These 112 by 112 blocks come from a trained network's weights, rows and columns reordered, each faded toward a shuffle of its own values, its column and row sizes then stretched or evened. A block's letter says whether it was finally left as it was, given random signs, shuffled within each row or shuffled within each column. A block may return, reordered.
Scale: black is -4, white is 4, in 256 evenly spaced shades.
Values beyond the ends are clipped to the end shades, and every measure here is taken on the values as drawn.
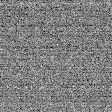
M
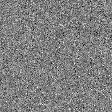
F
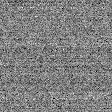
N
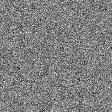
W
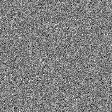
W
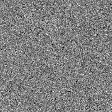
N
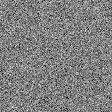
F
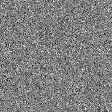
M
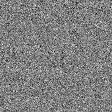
N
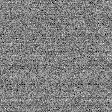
M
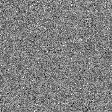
W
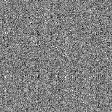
M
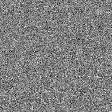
N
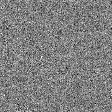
F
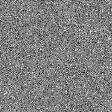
M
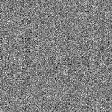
M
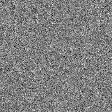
F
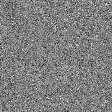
F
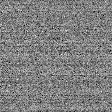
M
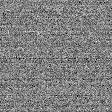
N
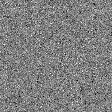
F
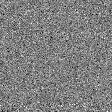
N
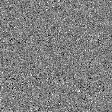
W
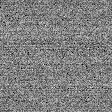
N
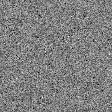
F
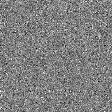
M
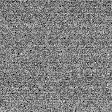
M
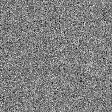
F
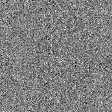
F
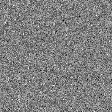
W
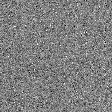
F
